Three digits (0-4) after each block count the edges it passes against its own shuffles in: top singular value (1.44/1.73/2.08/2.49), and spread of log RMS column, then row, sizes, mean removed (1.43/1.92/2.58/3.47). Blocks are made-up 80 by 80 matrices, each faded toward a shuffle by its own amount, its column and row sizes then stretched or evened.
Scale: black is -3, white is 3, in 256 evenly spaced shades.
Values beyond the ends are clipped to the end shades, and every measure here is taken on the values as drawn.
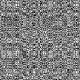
4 3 0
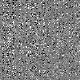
0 3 1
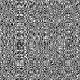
4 2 0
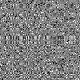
4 0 1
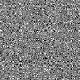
3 1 2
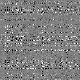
2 2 4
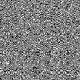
3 0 1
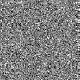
2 1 1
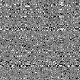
3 1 3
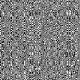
4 3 0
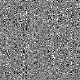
0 3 2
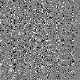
2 3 1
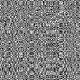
4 2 0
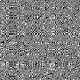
4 0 2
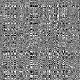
4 3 3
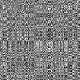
4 3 1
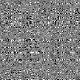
3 2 3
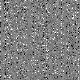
0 3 0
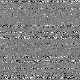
1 0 4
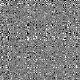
3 3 3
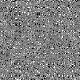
3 1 2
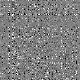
2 3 3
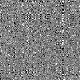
3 2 2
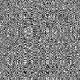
4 2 1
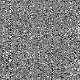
1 3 1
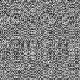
4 1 0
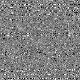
2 1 3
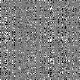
1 4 3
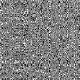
3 3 0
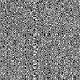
3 2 0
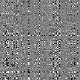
4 4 3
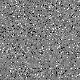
0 1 2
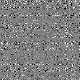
2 2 4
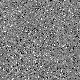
0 0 0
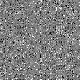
3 1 0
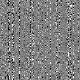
2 4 0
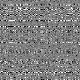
4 0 4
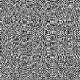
4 2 3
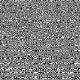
3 1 4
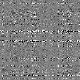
2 3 4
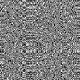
4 2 0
